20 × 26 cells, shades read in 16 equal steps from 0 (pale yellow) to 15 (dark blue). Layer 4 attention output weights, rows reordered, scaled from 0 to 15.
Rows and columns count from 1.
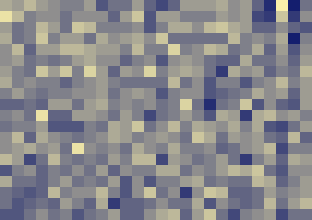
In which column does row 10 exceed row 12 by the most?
18
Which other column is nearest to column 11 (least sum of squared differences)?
20
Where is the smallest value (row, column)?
1, 24
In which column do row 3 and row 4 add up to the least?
4
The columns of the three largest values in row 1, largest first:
25, 23, 14
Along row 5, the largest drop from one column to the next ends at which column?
15
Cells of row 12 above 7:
14
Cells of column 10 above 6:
14
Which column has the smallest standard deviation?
17
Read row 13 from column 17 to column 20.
3 5 9 6
